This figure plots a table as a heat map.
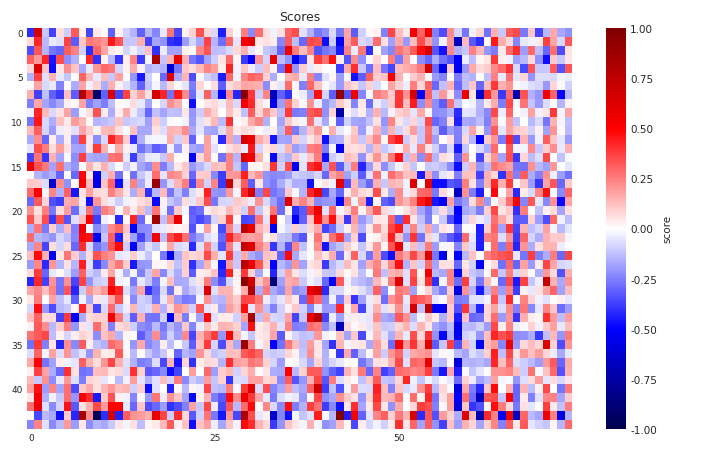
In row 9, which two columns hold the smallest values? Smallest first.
42, 58
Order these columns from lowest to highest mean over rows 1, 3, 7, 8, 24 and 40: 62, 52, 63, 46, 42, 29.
46, 42, 62, 52, 63, 29
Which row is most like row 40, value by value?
18
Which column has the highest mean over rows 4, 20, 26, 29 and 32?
30
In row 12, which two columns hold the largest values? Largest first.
29, 30
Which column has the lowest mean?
58
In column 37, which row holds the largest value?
19
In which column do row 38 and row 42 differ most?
14
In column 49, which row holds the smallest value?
25
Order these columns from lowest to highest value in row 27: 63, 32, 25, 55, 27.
55, 32, 25, 63, 27
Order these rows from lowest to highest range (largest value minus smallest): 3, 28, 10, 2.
10, 2, 3, 28
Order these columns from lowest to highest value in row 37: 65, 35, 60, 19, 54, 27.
60, 35, 19, 65, 27, 54
